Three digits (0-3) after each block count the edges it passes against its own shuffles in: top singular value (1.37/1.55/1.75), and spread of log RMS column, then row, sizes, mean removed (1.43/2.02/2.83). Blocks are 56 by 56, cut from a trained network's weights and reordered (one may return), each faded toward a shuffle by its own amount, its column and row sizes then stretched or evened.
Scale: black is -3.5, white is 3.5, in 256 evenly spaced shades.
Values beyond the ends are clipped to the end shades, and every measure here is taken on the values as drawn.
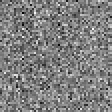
1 1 0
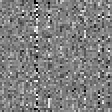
3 3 1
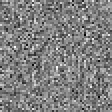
1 1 0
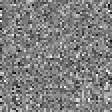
1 2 0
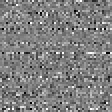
1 0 3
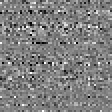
1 1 3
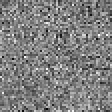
2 1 1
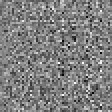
2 2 0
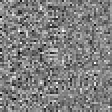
2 2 0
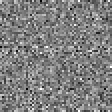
1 0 2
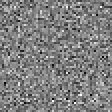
1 1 1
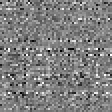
1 0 3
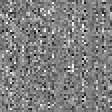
0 3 1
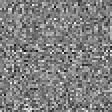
1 0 2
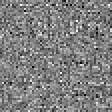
0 0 1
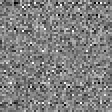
1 0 2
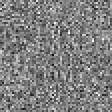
2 0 0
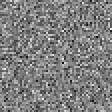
0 0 0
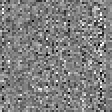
0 3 0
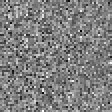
0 1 0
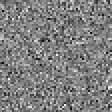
0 0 1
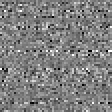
0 0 3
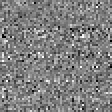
0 1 2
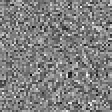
2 0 1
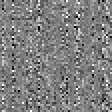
0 3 0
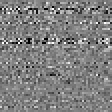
3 0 3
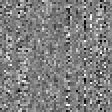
1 3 0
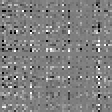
2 3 3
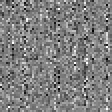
2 3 0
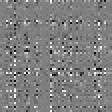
1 3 3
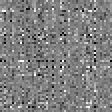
1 3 2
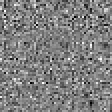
2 1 2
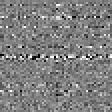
2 0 3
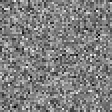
1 0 1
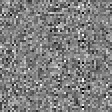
1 2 0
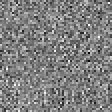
2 1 1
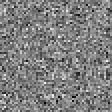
3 1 1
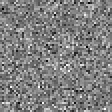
1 1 1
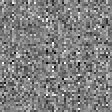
2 2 1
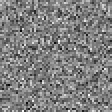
1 0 0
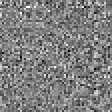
3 1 1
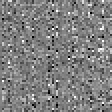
0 3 1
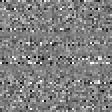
0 0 3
